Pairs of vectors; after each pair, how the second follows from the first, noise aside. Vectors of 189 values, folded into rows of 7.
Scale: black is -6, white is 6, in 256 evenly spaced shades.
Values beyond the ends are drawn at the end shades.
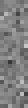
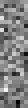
wrapped around, scaled up.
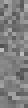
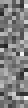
scaled up.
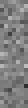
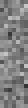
copied.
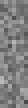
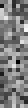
reversed, scaled up.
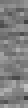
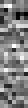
wrapped around, negated, scaled up.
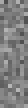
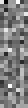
scaled up.
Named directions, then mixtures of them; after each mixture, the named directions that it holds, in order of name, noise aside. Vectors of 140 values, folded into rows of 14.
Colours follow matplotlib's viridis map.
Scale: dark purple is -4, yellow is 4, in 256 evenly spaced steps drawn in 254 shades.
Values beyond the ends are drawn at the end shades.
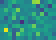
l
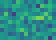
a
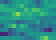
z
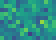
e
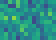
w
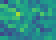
e, w, z.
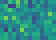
w.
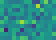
a, l.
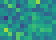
l, w, z.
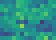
a, e, z.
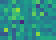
l, z.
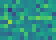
a.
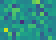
l.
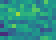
e, z.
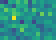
l, w, z.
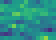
z.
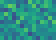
a, e, w.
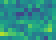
a, z.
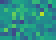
l, z.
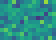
a, e, l.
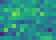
l, z.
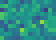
e, w.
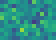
e, l, w.
